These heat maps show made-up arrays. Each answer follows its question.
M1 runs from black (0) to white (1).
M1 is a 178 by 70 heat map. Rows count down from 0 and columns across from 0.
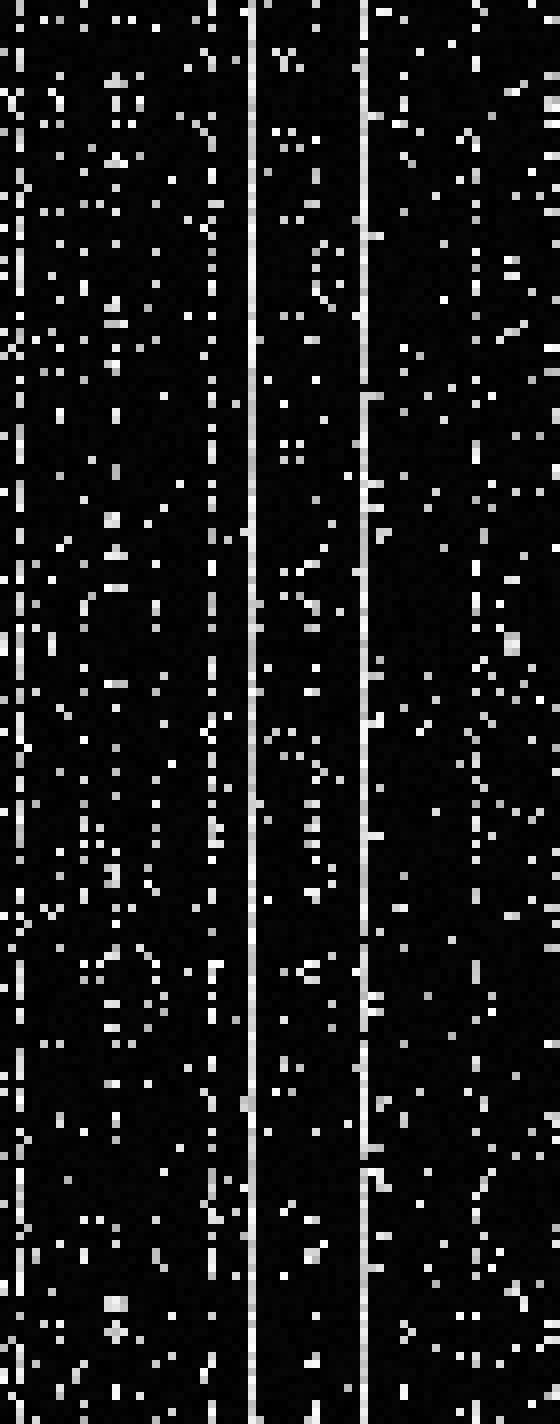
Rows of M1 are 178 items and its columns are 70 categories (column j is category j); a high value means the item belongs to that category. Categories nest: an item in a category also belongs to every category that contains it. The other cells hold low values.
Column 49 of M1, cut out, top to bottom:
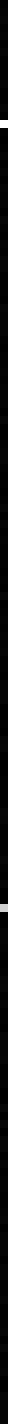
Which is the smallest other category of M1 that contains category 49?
24
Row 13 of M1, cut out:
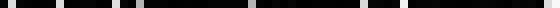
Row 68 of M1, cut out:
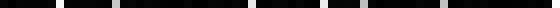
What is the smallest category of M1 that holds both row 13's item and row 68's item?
7
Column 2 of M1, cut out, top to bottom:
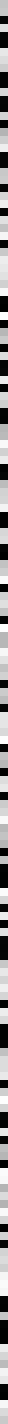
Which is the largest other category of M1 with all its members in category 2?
26
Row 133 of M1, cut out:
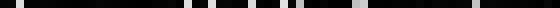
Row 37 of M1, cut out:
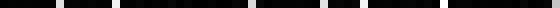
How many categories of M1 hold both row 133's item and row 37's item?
2
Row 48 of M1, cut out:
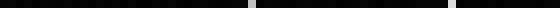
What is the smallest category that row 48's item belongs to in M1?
56
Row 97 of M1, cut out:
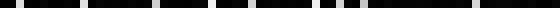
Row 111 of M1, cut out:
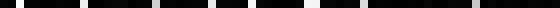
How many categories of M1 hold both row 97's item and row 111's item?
8
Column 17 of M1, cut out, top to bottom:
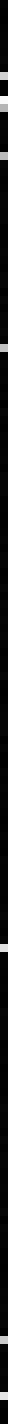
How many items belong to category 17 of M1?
8
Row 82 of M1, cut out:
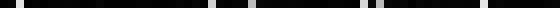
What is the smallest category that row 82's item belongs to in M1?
60
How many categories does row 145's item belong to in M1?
1
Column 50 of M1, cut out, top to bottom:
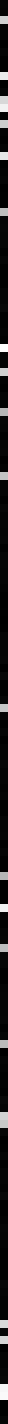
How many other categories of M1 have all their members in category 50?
8
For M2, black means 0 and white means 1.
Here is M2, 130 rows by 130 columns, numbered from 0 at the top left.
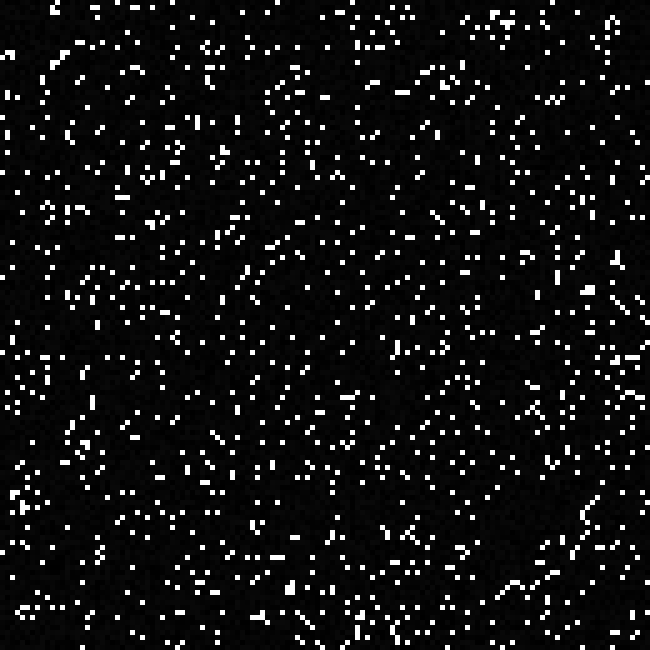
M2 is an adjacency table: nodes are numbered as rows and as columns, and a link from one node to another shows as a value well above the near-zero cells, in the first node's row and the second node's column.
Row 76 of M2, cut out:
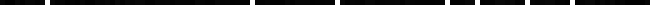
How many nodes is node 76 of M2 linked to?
7
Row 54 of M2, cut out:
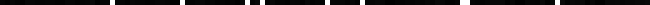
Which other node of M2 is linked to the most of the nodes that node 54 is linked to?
node 122
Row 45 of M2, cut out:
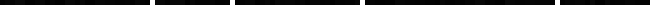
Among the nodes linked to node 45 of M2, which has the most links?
node 111
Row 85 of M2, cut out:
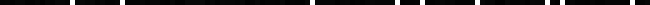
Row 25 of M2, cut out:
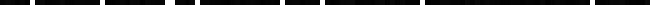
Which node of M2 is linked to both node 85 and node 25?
node 84
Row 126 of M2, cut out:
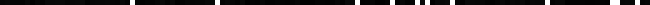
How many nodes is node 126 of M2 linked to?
11
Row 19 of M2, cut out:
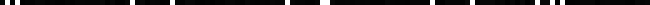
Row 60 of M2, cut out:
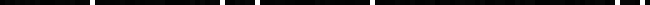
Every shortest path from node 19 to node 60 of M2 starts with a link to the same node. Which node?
node 1
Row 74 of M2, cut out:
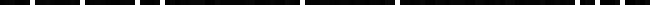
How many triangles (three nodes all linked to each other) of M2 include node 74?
2
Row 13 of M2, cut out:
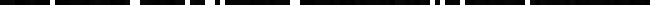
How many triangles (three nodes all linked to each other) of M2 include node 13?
7
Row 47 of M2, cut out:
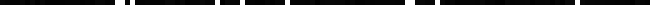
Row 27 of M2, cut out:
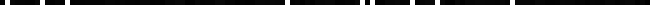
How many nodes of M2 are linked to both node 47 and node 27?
3
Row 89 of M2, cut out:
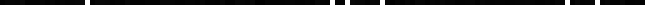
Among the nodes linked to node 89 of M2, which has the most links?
node 17
